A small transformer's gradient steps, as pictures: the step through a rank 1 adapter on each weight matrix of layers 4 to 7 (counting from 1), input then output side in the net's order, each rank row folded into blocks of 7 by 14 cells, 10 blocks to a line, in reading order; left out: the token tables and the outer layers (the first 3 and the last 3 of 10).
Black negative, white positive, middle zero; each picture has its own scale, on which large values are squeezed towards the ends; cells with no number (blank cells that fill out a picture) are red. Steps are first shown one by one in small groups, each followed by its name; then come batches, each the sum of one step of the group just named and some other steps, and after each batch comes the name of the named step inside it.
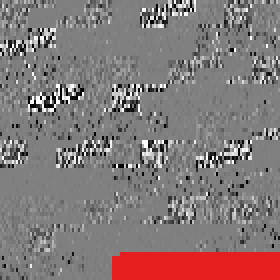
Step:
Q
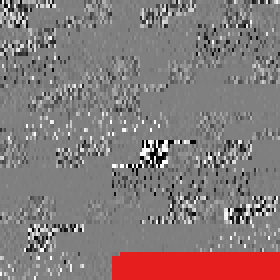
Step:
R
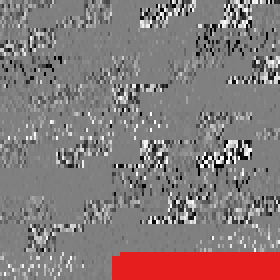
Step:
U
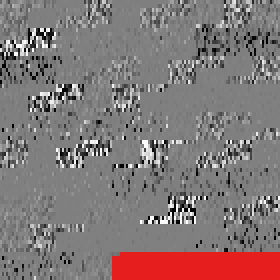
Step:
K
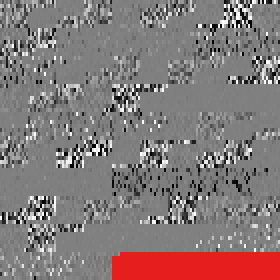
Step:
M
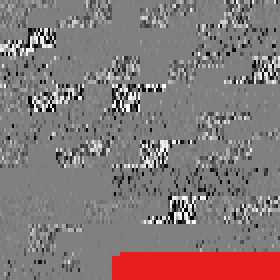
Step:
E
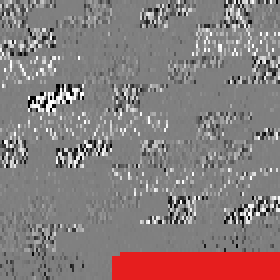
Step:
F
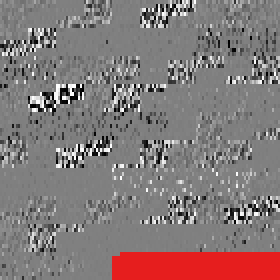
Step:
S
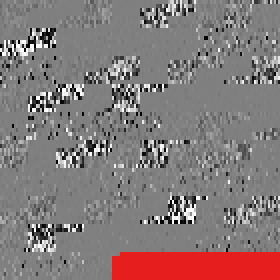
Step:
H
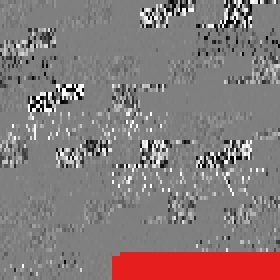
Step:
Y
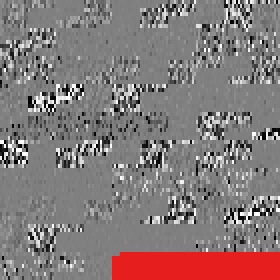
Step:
S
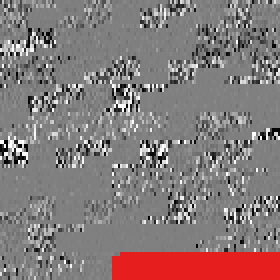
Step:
R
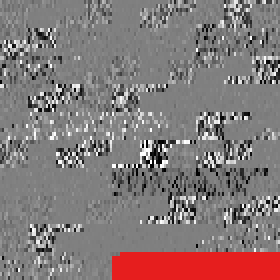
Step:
K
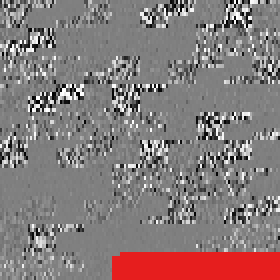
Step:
Y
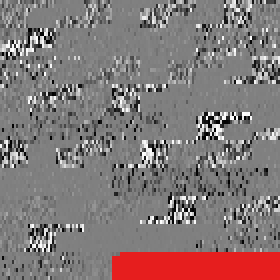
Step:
K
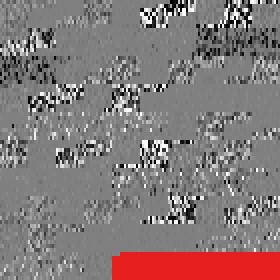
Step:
Y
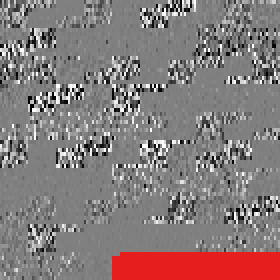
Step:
S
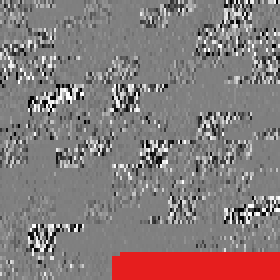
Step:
R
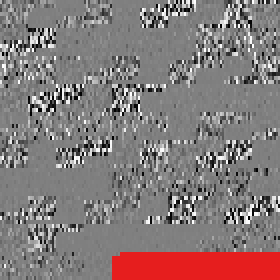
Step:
E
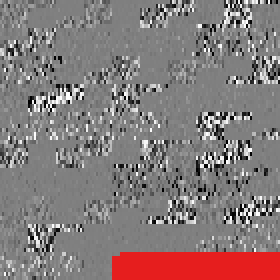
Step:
U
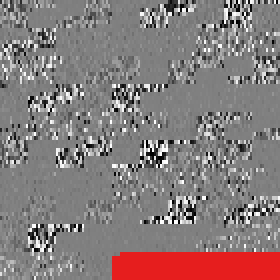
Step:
R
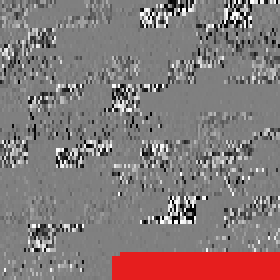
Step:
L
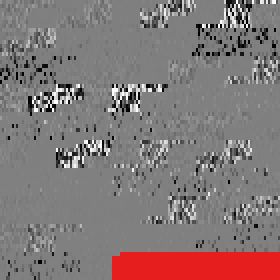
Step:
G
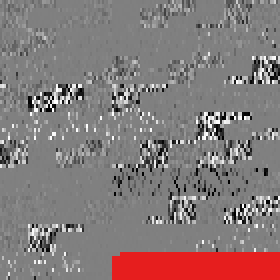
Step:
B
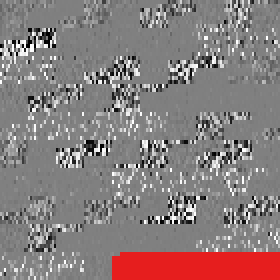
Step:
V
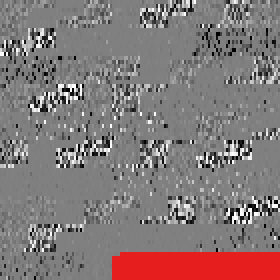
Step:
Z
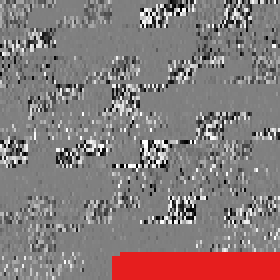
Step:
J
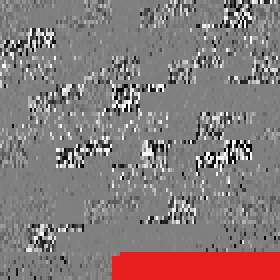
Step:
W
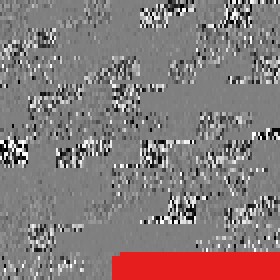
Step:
L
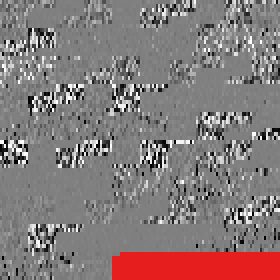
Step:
B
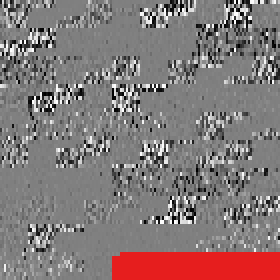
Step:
L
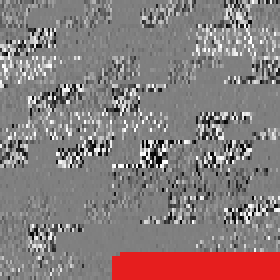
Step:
W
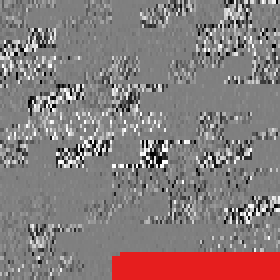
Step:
G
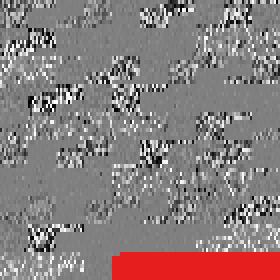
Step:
V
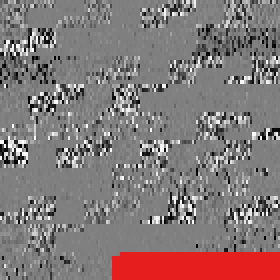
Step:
B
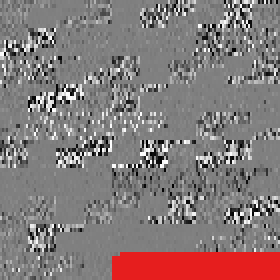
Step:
Z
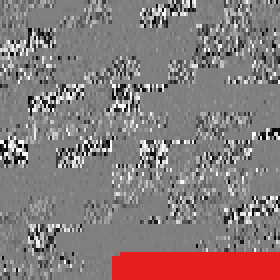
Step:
V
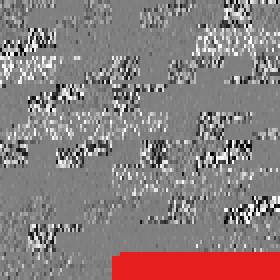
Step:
W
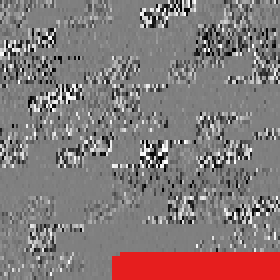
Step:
Z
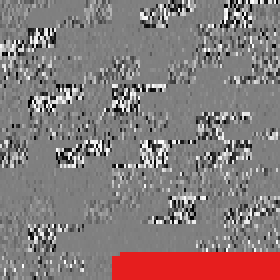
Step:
W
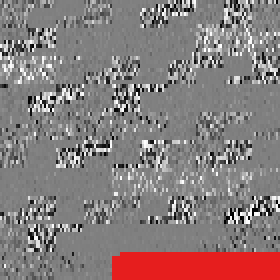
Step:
W
